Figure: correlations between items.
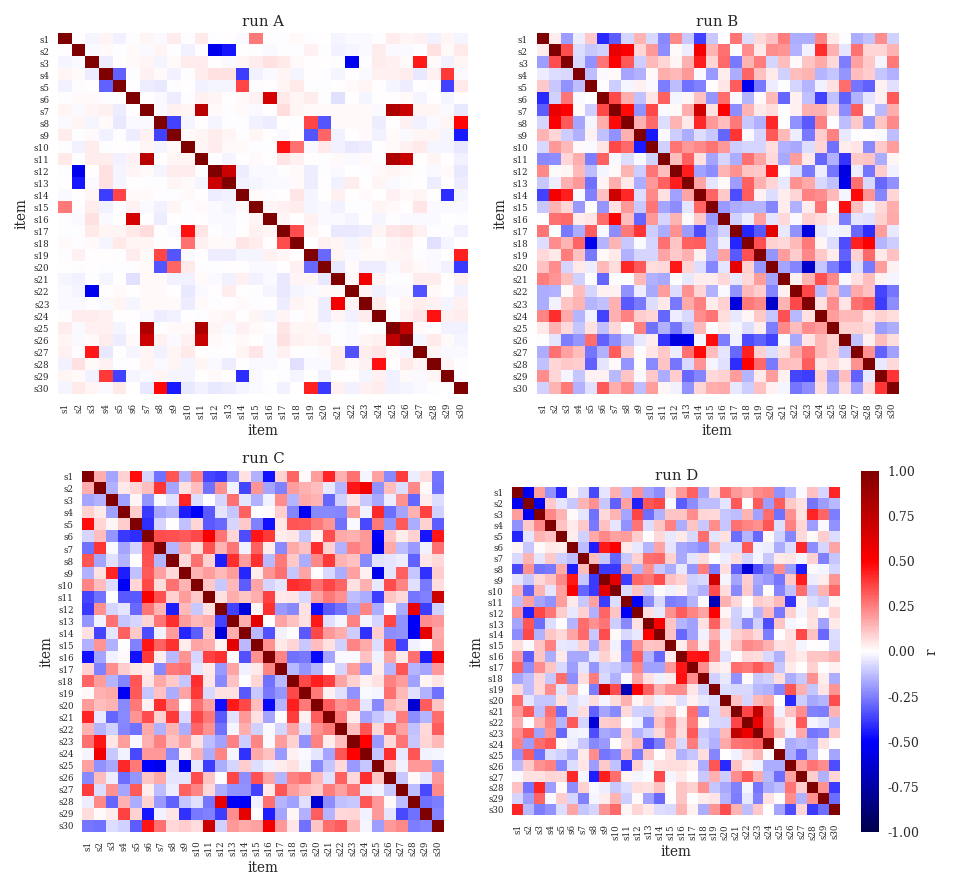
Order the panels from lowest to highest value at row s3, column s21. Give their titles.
run C, run D, run A, run B
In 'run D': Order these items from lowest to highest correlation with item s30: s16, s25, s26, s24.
s26, s25, s24, s16
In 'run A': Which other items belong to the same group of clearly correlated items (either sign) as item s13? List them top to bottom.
s2, s12
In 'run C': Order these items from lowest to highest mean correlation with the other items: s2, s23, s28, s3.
s28, s3, s2, s23
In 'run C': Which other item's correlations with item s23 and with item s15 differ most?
s27
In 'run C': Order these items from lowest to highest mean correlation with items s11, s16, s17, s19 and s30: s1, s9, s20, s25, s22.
s1, s25, s20, s22, s9
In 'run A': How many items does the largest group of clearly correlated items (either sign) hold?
5
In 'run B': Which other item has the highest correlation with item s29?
s30
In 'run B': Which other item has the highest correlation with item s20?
s17
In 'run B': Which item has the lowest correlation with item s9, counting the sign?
s10
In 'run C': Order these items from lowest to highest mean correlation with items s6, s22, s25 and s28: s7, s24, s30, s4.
s7, s4, s30, s24
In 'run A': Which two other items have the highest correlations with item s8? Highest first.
s30, s19
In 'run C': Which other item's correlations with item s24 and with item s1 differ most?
s5
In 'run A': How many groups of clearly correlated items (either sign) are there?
10
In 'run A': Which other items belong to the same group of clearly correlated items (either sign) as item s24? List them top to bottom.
s28
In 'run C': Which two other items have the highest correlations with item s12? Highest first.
s28, s16
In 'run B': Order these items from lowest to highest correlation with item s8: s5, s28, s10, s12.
s28, s5, s12, s10
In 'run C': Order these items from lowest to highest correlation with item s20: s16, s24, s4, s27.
s16, s4, s24, s27
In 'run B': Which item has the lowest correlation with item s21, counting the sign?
s6
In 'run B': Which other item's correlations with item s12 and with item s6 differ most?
s1
